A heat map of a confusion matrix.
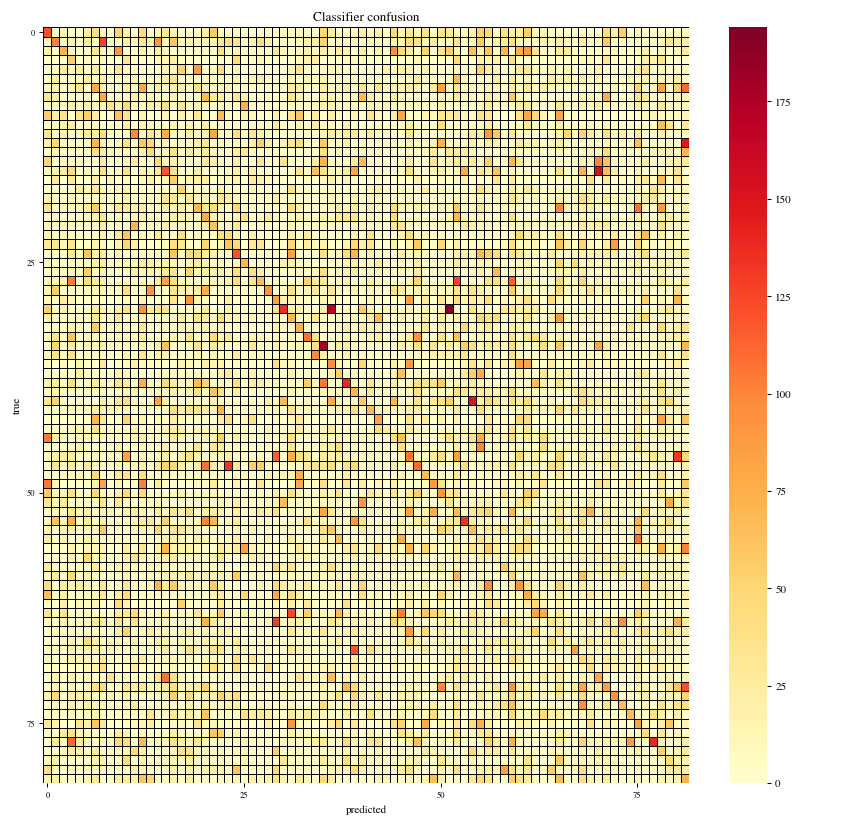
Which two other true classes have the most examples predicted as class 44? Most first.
2, 40
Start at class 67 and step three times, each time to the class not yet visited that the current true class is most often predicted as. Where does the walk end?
11
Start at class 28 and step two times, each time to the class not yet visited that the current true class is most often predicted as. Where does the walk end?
81
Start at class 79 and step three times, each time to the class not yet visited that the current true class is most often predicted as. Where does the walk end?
80
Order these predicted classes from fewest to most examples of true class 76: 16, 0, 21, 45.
0, 16, 45, 21
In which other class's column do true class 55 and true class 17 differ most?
75
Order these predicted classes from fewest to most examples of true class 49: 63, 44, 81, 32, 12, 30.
30, 44, 63, 81, 32, 12
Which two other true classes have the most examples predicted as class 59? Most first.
27, 71
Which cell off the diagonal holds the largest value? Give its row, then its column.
30, 51
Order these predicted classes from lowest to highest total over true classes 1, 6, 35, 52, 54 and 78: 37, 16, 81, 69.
37, 69, 16, 81
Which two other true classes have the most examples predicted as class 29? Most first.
64, 46
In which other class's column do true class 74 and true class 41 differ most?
22
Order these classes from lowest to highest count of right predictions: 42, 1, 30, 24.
42, 1, 24, 30
